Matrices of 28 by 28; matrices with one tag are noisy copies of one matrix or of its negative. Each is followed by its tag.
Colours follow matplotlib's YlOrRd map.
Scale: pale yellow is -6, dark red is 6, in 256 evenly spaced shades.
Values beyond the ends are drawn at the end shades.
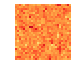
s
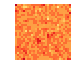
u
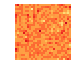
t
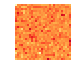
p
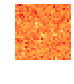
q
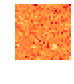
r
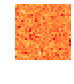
p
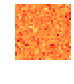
s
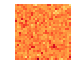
r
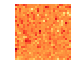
t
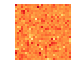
p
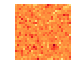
r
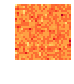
p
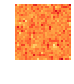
r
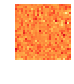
t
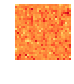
t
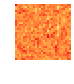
u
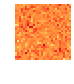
s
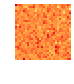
u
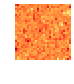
t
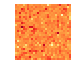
s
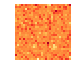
r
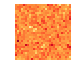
s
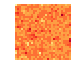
p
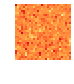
p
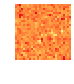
q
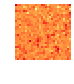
u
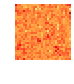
u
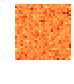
t
